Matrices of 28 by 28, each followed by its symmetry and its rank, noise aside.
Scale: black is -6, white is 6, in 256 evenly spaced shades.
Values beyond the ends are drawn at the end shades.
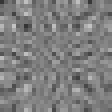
symmetric, rank two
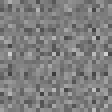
no symmetry, rank three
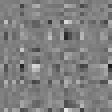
antisymmetric, rank two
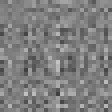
no symmetry, rank three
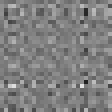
antisymmetric, rank two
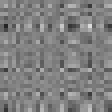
no symmetry, rank one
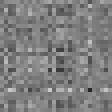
no symmetry, rank two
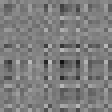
symmetric, rank one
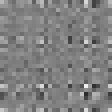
symmetric, rank one
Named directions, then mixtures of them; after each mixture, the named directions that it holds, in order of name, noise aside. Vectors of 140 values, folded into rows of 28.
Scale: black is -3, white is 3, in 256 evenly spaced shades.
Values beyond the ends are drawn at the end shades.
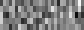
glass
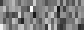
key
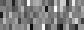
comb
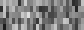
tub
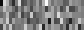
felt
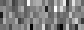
comb.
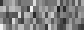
key.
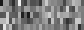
felt, tub.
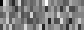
felt.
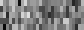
felt, tub.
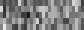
tub.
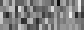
glass.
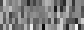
comb, felt.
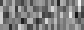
glass.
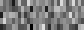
comb, key.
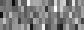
comb.
